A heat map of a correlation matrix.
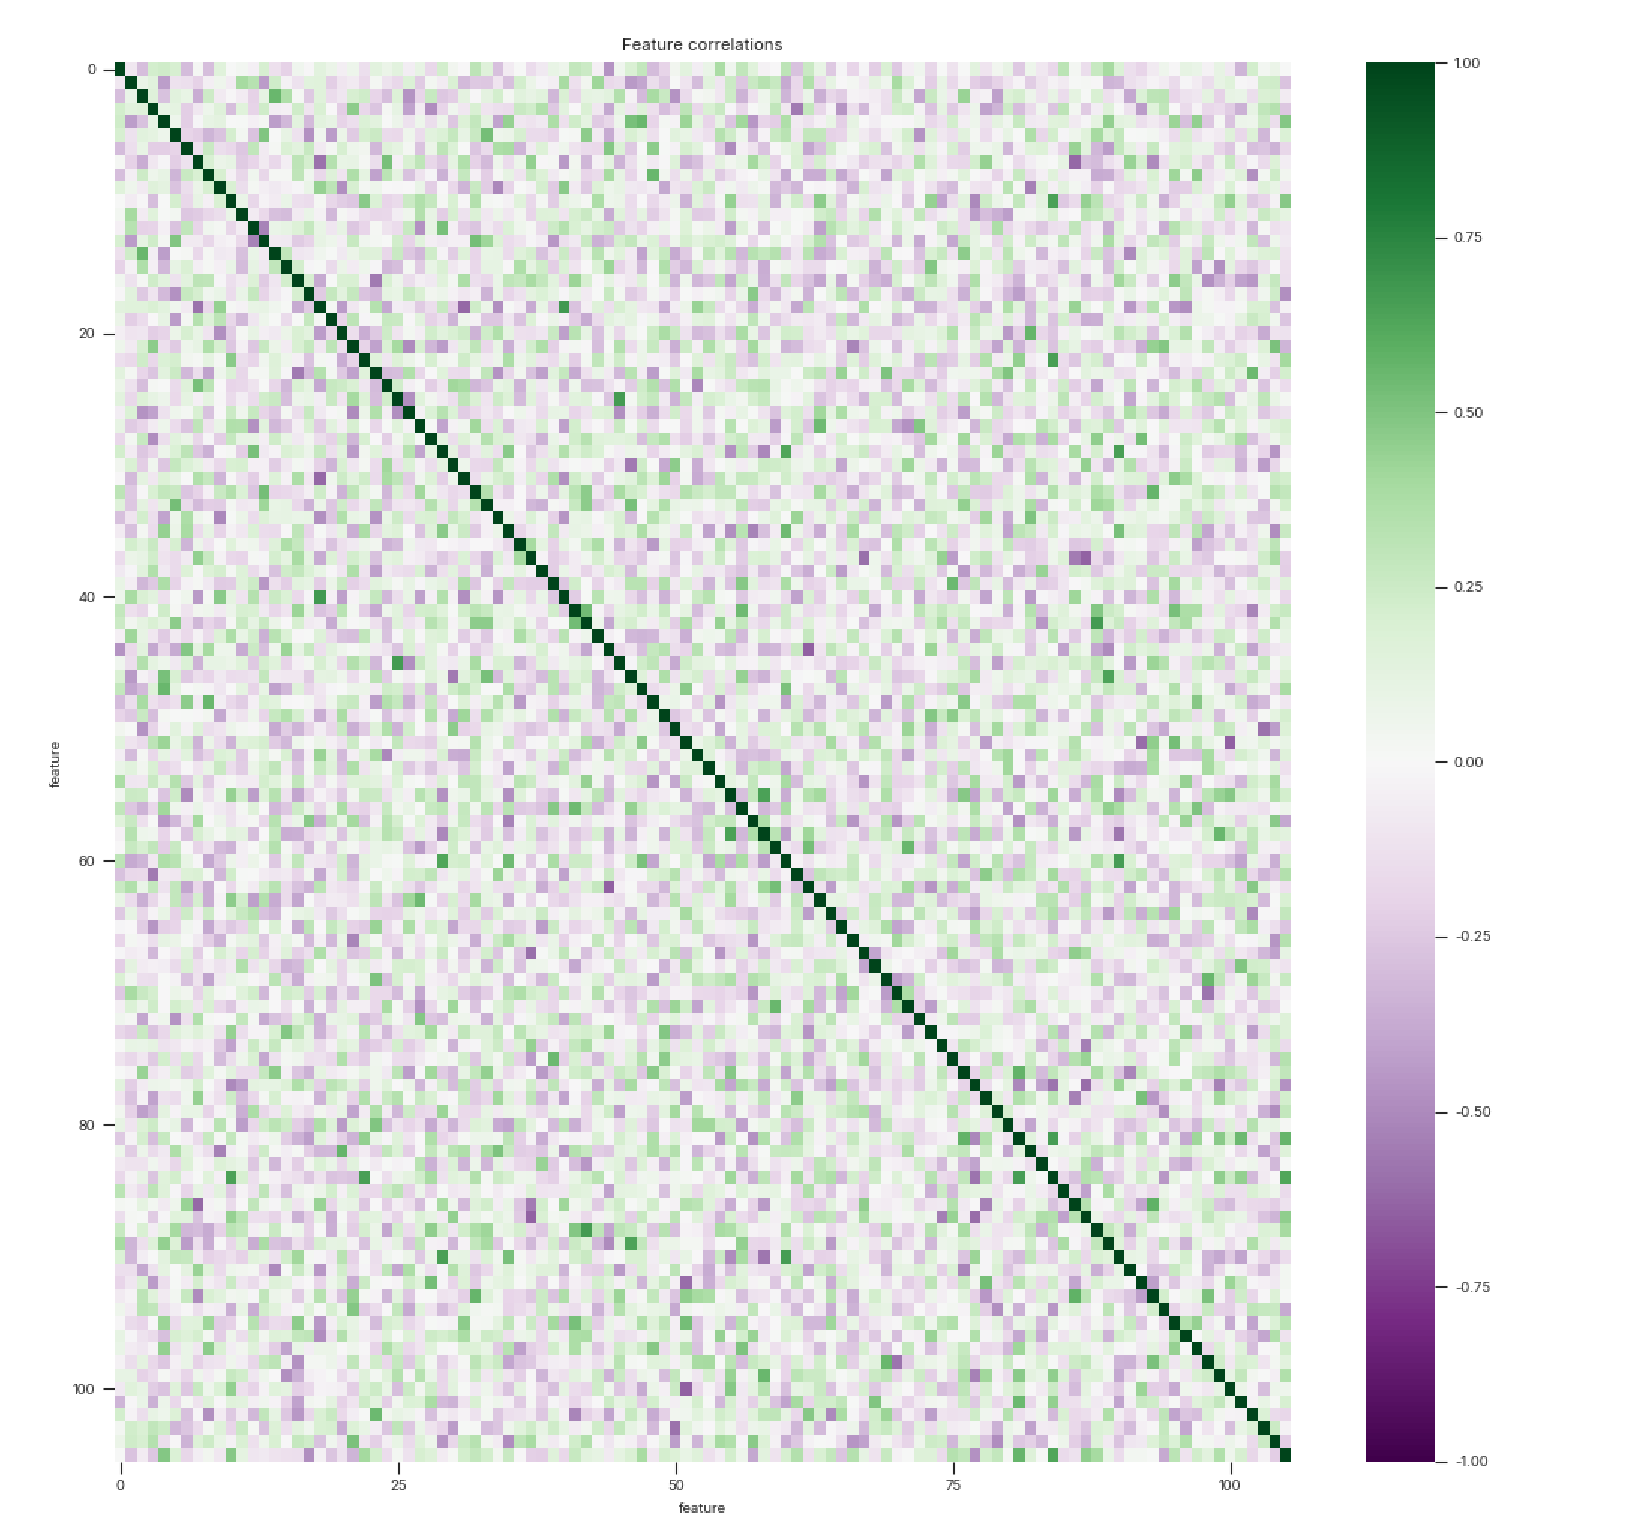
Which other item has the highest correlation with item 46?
89
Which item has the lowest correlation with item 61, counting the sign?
3
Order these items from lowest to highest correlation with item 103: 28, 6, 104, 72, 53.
6, 28, 53, 72, 104
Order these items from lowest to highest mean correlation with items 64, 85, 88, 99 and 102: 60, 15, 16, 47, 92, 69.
15, 16, 92, 60, 47, 69
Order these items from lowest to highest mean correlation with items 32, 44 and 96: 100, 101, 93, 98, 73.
100, 101, 98, 93, 73
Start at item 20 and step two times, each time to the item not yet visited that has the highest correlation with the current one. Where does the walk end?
34
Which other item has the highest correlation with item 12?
29
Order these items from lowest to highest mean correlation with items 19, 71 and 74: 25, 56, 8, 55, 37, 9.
55, 9, 56, 8, 25, 37
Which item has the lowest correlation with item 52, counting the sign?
24
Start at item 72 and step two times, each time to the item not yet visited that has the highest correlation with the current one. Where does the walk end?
63
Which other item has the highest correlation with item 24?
7
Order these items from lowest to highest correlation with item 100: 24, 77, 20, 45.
45, 77, 20, 24
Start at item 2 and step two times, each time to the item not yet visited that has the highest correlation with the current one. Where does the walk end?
76
